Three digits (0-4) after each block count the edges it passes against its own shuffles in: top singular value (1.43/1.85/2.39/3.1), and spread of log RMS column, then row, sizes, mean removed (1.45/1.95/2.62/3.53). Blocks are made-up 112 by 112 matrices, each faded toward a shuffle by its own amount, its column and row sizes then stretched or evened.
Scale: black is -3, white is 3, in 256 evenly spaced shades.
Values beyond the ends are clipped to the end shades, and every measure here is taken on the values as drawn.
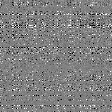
3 2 4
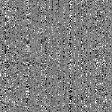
2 4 1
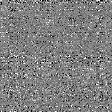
2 1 3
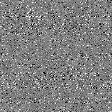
0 0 3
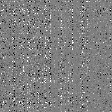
0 4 2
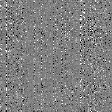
1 4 1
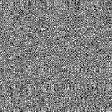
3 2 1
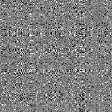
3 3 3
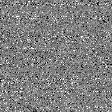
0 0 3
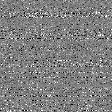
0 1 4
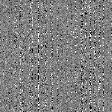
1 4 0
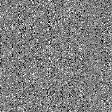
0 3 0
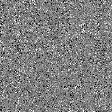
1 2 1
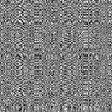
4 3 2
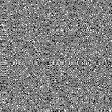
3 0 1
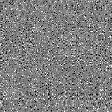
3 1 1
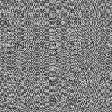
4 1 0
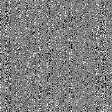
0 4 0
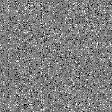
2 2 0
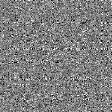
2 2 3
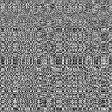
4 1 4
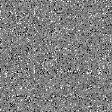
1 2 2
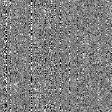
2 4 1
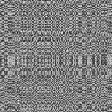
4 2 2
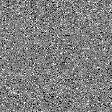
2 1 2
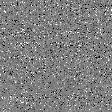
0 1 2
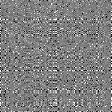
4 3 3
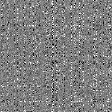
1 4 2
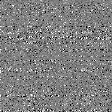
0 2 4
